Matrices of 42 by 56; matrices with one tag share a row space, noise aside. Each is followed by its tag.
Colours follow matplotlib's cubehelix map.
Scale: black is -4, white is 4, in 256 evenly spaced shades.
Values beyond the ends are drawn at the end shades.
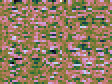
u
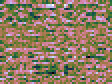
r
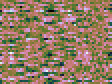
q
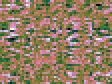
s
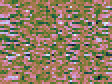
s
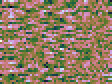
q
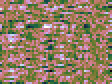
q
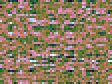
r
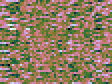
s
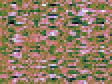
u
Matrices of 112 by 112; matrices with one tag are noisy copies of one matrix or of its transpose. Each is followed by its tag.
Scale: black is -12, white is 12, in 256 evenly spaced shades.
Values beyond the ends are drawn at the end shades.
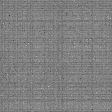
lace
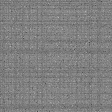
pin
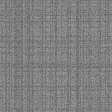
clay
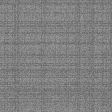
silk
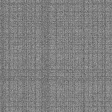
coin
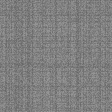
clay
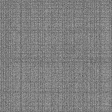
lace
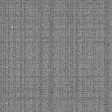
pin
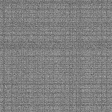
coin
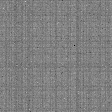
clay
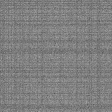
pin
